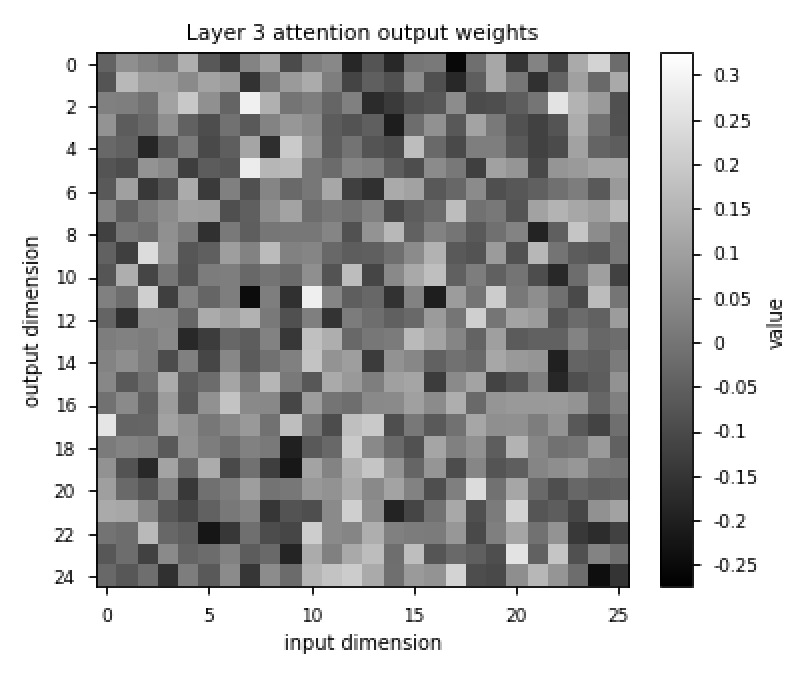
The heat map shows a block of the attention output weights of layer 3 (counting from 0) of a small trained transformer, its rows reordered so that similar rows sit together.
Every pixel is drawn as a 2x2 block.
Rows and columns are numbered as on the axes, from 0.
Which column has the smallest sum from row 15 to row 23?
9
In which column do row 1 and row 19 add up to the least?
17
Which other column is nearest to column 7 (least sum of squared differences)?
3
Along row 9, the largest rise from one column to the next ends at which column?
2
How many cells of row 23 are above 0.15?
4
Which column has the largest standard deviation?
7
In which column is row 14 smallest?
22
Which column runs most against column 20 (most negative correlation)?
23
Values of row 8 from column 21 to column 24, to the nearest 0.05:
-0.2 -0.05 0.2 0.05
